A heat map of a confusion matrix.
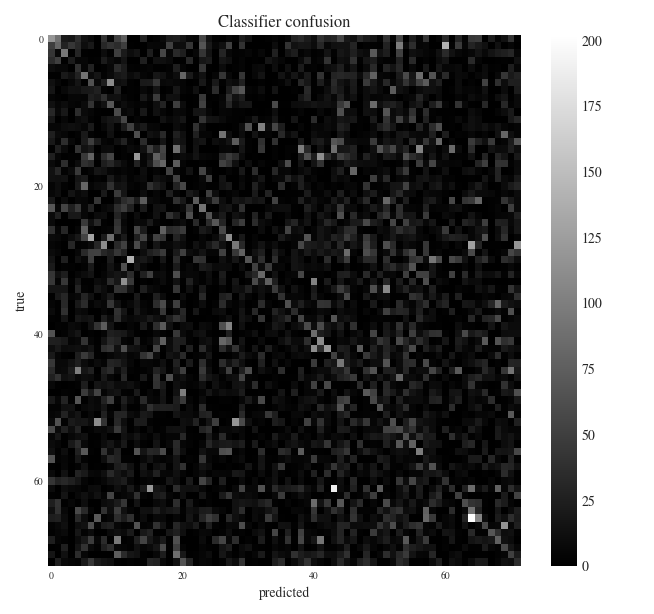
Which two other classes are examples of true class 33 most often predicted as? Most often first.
11, 40
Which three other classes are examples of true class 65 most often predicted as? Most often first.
64, 57, 7
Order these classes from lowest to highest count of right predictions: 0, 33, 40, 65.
33, 40, 65, 0
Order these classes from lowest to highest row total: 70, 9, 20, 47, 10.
10, 47, 20, 70, 9
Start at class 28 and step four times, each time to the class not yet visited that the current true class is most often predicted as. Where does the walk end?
1
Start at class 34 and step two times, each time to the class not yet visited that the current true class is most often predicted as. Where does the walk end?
70
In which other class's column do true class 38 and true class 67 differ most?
43
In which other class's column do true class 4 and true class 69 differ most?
17
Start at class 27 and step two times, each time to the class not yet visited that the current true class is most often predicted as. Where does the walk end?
9
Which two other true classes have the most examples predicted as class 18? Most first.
46, 1
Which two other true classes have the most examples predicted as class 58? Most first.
30, 5
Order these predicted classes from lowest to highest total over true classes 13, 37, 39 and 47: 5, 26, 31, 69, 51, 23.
23, 5, 31, 51, 69, 26
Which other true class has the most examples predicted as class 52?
7
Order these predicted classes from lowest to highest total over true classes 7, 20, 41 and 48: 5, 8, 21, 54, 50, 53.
21, 8, 50, 53, 54, 5
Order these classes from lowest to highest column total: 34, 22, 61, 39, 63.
22, 63, 61, 39, 34
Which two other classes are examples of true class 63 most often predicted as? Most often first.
40, 44
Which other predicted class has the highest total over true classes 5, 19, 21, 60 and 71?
49
